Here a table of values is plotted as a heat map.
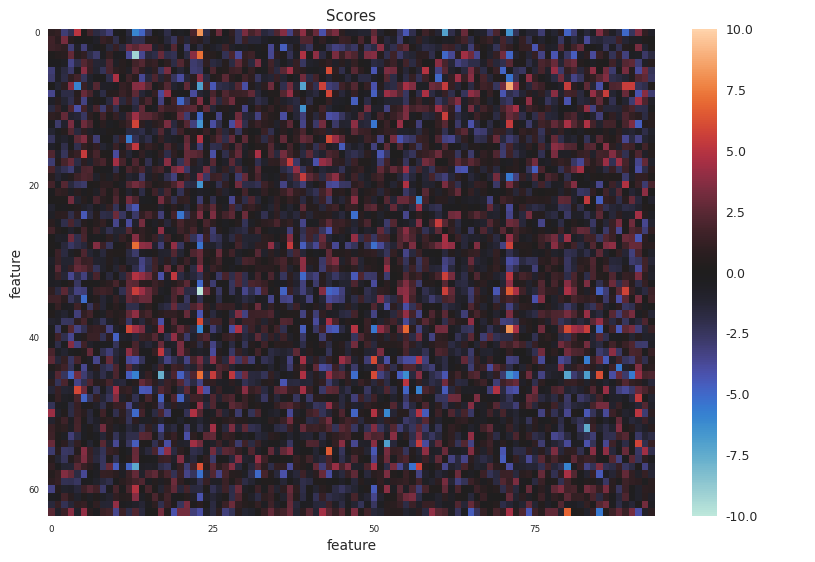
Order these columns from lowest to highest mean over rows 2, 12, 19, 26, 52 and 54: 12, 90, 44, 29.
29, 44, 12, 90
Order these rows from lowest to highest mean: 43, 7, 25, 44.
43, 44, 25, 7
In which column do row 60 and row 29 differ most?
13
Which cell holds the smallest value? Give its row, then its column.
34, 23
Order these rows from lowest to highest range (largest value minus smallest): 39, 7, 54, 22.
22, 54, 39, 7
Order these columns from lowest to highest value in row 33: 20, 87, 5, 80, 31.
5, 20, 31, 87, 80
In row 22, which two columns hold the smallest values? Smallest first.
57, 85
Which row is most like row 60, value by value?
15
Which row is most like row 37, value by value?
33
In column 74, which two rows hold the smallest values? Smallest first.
63, 56
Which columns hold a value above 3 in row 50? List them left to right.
0, 22, 50, 57, 91
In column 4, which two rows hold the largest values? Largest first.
47, 0
